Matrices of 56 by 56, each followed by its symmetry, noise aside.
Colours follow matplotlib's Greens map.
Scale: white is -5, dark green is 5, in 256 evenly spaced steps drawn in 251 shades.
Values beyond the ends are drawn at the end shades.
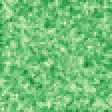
symmetric across the other diagonal.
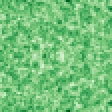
mirrored top to bottom.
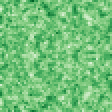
mirrored top to bottom.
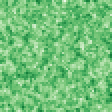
no symmetry.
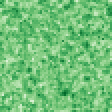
no symmetry.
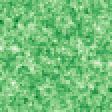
same after a half turn.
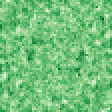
same after a half turn.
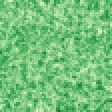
no symmetry.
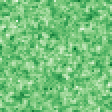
same after a half turn.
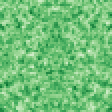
mirrored left to right.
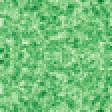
mirrored top to bottom.
